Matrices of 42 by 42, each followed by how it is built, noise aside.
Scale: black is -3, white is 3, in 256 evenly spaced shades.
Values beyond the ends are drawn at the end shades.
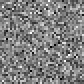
noise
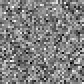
noise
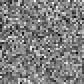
noise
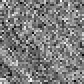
Toeplitz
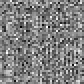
blocks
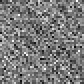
Toeplitz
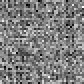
blocks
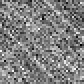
Toeplitz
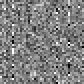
uneven columns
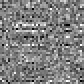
low rank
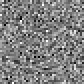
repeating rows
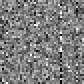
uneven columns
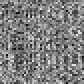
blocks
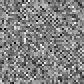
Toeplitz
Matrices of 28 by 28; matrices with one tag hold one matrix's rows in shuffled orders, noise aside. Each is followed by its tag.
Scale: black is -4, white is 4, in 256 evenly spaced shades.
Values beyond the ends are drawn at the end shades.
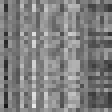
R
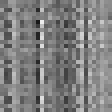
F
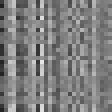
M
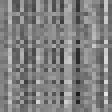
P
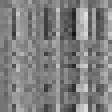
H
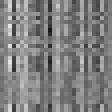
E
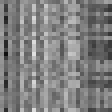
R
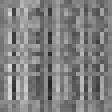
E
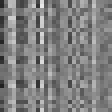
M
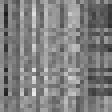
R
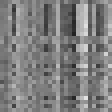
H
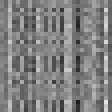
P
